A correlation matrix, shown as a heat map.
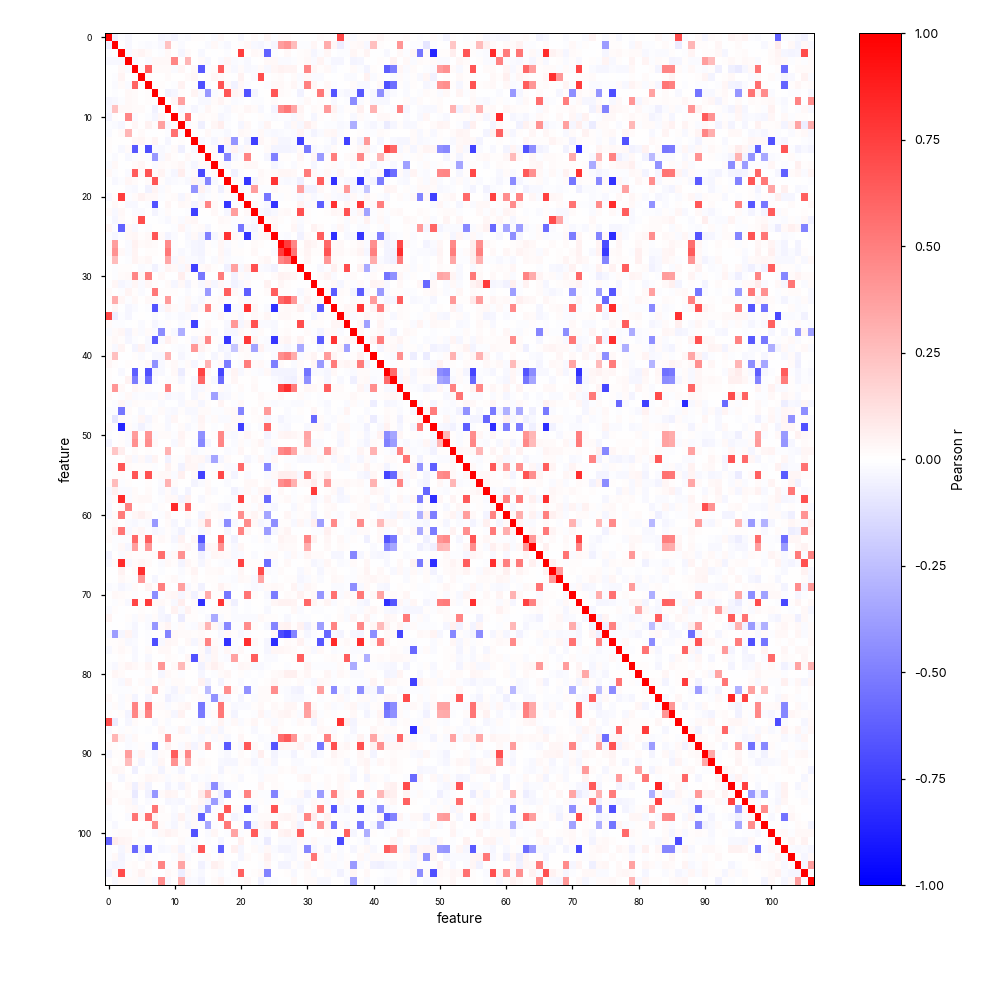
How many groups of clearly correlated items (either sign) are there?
13
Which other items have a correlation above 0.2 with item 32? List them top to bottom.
7, 18, 25, 82, 97, 99
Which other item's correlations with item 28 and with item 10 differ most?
59
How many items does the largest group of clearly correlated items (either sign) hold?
18
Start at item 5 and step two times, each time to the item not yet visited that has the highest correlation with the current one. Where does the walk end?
23
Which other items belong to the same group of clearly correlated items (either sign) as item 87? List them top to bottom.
46, 77, 81, 93
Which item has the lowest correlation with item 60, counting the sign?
49
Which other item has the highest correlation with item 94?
83
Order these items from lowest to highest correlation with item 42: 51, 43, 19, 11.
51, 11, 19, 43
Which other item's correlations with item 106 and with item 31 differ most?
57
